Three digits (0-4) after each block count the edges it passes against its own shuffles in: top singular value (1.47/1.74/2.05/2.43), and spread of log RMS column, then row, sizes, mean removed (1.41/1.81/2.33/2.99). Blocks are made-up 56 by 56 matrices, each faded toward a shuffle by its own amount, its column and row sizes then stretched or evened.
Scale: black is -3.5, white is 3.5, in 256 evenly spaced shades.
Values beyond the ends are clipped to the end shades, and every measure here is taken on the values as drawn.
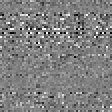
1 1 4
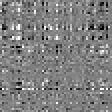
4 3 4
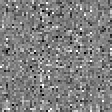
0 3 1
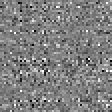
0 2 3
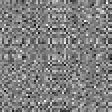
4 2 2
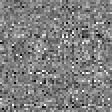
2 1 2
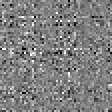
2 3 3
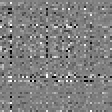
3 3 4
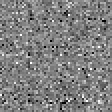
0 1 2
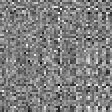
4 2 2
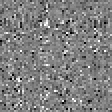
1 2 1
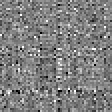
3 2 2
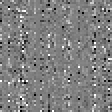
0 4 1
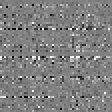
2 2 4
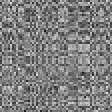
4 2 1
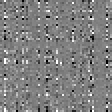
3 4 3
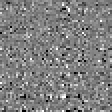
2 2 3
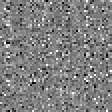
2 2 1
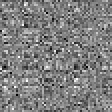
3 1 1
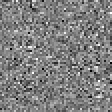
1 1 1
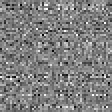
3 0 3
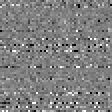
1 0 4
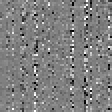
0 4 0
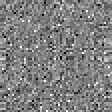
3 0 0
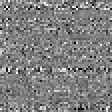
2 0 4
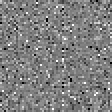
2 1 0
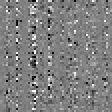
2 4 1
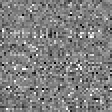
2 1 2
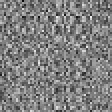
4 2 1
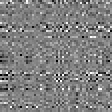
4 2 4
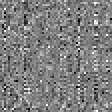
3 3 0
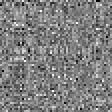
3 1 1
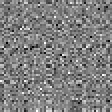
4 0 2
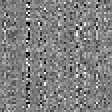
3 4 0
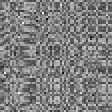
4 0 0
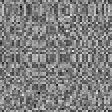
4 2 0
